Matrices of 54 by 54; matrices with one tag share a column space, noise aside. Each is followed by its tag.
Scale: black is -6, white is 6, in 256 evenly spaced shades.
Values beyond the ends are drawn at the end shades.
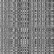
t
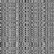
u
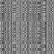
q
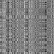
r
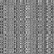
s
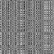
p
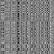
q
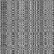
p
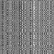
p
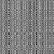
p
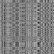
u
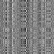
t
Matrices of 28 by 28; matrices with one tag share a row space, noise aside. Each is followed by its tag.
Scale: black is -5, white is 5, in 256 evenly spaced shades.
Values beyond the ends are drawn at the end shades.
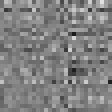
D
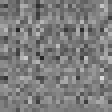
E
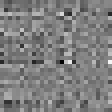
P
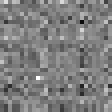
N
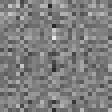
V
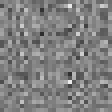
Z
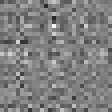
V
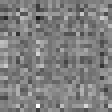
E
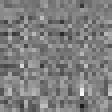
N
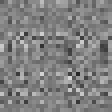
Z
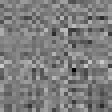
D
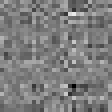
D
